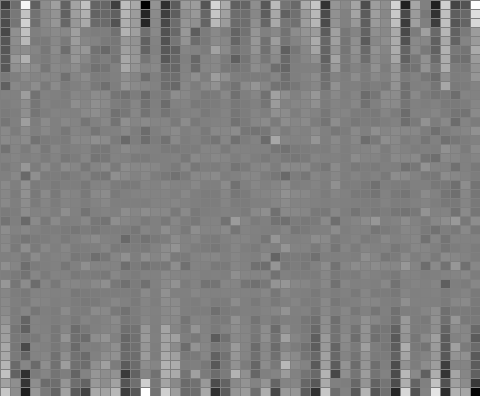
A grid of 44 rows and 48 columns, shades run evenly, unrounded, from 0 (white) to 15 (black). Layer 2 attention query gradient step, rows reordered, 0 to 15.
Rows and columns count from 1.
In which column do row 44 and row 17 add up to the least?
15
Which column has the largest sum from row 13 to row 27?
46
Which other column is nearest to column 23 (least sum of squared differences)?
42
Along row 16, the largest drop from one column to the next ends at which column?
28
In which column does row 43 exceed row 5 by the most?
3
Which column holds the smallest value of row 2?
48
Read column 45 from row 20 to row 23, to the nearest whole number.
7 8 8 8
